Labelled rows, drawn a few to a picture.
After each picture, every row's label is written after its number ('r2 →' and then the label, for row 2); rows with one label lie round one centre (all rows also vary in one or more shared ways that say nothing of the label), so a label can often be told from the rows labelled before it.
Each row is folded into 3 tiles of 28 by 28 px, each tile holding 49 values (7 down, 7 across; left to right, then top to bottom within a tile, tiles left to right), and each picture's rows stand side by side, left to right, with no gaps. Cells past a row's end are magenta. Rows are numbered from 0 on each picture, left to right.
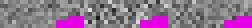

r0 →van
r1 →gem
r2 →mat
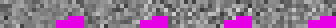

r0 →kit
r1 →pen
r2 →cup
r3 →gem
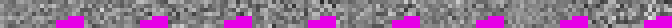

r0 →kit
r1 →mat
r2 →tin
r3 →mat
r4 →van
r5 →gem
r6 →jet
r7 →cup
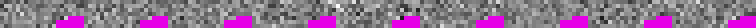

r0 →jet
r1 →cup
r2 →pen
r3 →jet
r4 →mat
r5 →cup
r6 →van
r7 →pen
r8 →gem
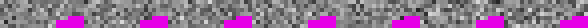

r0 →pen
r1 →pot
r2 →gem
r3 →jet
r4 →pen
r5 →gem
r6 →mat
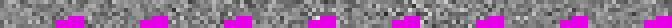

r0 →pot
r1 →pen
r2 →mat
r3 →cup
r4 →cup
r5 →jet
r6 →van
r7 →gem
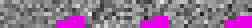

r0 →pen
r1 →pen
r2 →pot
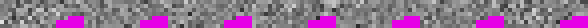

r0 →mat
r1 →kit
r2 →jet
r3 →kit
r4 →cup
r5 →mat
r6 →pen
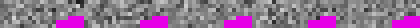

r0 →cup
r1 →pot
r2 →pot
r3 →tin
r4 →kit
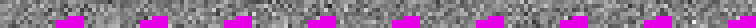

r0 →pen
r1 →jet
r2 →pen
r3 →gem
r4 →jet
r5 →mat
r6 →tin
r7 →jet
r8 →cup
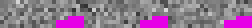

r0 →pen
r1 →van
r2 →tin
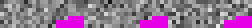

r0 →pot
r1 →pot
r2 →pen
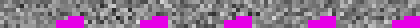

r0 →pot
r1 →gem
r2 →van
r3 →pot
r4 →pen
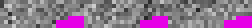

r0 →van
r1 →jet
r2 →mat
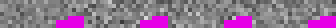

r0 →pen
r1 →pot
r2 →pot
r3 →jet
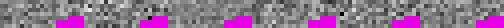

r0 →van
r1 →van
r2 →pot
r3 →gem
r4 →pot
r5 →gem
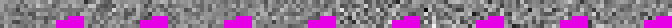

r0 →tin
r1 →pen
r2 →kit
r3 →jet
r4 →jet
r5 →cup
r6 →pen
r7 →tin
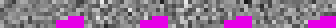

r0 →cup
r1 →gem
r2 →jet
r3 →kit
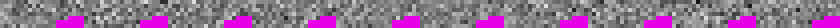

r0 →cup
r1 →van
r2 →mat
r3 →gem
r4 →jet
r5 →cup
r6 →cup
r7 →jet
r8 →kit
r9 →kit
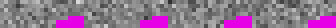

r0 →cup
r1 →tin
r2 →gem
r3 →mat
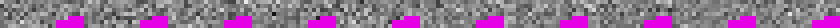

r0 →cup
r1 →van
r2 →jet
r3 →van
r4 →jet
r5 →mat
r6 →pen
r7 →pot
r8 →tin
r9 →van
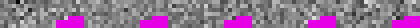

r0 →van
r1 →van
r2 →pot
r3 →cup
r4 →tin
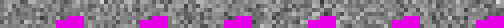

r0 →pen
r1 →mat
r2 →tin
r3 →pot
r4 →jet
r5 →van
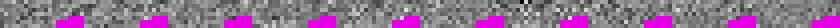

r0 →gem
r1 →mat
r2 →van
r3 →gem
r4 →pot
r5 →pot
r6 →cup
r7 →pen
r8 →van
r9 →gem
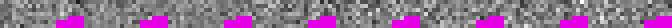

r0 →gem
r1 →pot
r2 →tin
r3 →pot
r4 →pen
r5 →pen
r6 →jet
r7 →jet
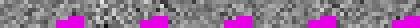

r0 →cup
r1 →van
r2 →tin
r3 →pot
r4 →pen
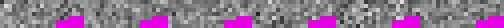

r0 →pot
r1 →cup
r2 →kit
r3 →tin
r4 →van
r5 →tin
